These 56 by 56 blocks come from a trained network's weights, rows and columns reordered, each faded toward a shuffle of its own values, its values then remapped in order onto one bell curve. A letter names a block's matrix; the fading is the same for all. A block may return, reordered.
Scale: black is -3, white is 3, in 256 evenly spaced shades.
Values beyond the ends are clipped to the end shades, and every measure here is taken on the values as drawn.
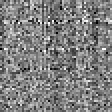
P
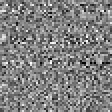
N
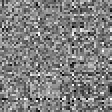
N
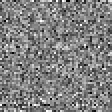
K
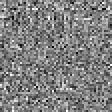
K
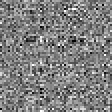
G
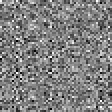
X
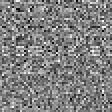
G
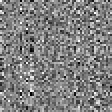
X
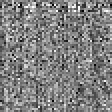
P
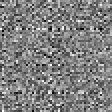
G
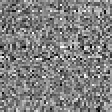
N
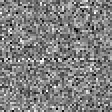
K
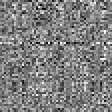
N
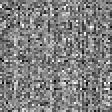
P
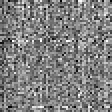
P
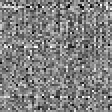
P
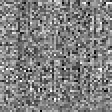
P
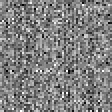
P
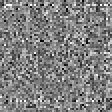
K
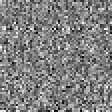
K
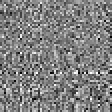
N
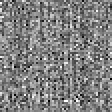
P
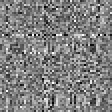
N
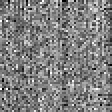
P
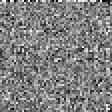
K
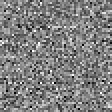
K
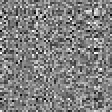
X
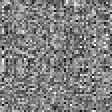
X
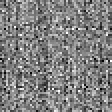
P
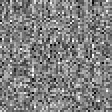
X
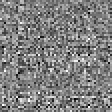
G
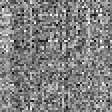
P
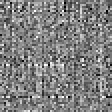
P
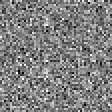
K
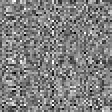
X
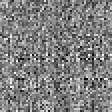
P
